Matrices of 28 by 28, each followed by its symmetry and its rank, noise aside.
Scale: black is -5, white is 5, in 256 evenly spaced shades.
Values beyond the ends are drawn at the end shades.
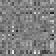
antisymmetric, rank two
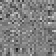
no symmetry, rank four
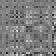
symmetric, rank two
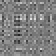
antisymmetric, rank two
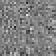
antisymmetric, rank four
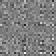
no symmetry, rank three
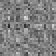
no symmetry, rank two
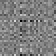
no symmetry, rank two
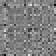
symmetric, rank three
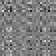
no symmetry, rank two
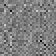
symmetric, rank three
